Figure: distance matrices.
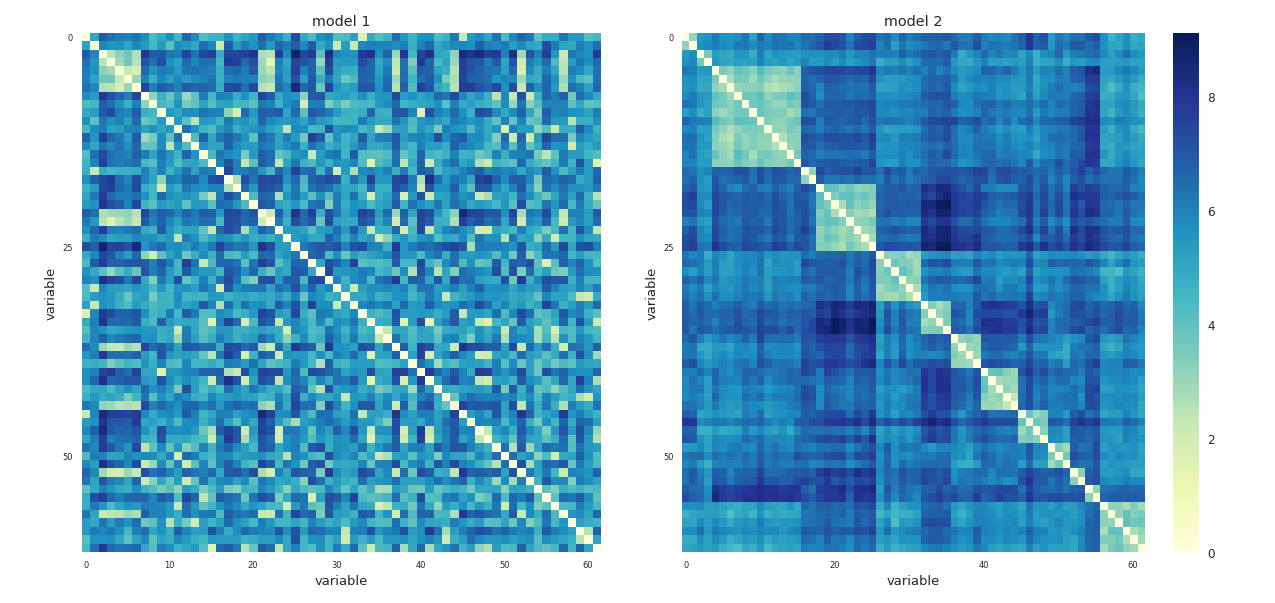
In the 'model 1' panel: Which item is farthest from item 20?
2
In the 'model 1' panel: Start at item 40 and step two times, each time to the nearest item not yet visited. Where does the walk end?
18
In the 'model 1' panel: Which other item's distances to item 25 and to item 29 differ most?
46
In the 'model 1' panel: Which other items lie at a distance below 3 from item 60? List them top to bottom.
31, 43, 59
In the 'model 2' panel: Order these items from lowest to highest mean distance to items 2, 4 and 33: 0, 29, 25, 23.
0, 29, 23, 25
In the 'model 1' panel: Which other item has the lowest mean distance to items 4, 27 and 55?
14
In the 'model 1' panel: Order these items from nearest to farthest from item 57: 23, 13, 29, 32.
32, 13, 23, 29
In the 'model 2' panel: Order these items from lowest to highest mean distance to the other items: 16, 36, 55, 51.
51, 36, 16, 55
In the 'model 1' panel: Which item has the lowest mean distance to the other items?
54
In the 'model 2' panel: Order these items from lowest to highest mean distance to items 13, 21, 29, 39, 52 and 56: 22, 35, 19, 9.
9, 22, 19, 35
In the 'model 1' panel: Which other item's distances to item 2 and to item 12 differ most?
51
